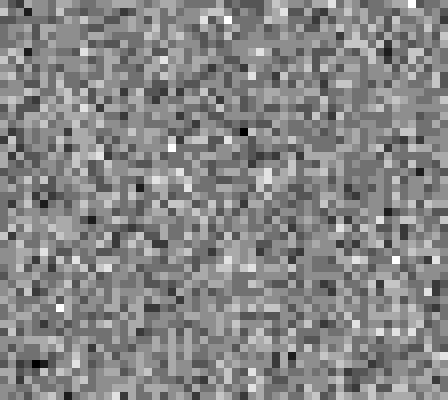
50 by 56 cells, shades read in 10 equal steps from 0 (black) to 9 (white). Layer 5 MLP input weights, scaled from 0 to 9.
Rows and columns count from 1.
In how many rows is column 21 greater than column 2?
15
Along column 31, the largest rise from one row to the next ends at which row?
18
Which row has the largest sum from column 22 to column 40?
22
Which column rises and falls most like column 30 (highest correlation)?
2
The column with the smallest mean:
5
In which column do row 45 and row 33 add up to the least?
37
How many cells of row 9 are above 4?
33
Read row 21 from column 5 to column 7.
3 5 5
